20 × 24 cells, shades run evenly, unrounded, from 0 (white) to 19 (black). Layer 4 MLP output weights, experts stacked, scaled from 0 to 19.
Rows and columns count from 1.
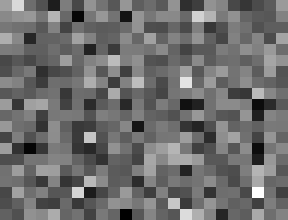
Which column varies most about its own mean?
22
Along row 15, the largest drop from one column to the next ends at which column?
23
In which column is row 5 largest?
8
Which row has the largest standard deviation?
18
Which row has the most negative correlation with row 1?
20
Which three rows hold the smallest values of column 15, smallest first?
19, 14, 15
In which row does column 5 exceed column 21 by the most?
7
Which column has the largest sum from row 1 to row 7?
4
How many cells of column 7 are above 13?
7
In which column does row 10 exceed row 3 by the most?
17
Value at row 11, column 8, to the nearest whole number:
13
